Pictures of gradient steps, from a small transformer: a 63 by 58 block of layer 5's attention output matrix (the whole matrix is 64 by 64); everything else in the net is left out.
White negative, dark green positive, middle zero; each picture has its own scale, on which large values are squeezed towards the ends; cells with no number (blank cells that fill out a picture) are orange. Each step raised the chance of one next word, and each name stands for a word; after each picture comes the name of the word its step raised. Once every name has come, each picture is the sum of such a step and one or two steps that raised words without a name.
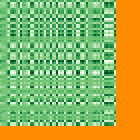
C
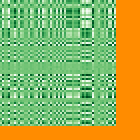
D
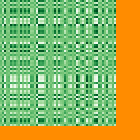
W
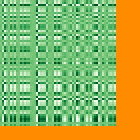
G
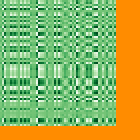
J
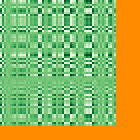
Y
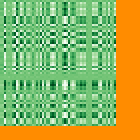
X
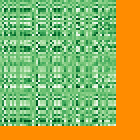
W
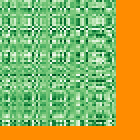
Y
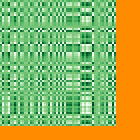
Y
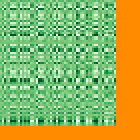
J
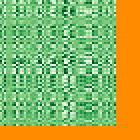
C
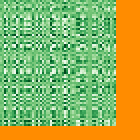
C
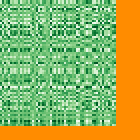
J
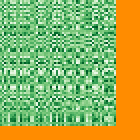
G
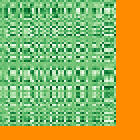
D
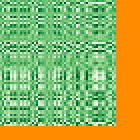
W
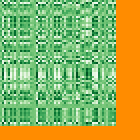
C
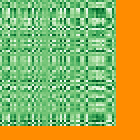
D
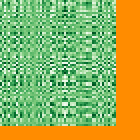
X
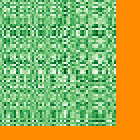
C
